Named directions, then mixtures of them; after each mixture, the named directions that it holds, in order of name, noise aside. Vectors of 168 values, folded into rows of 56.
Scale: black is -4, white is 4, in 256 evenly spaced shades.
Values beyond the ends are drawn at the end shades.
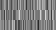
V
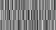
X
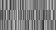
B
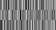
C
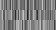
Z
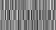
B, X.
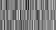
C, V, Z.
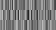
X, Z.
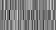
B, X.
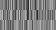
C, X, Z.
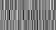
B, X.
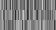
Z.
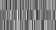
B, C, Z.
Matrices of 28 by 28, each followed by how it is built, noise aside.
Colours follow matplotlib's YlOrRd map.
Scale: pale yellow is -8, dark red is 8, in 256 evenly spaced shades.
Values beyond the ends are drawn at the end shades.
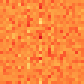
uneven columns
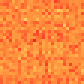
blocks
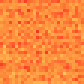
blocks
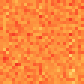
uneven columns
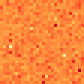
sparse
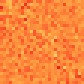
block diagonal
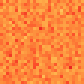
blocks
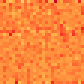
uneven rows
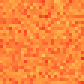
noise
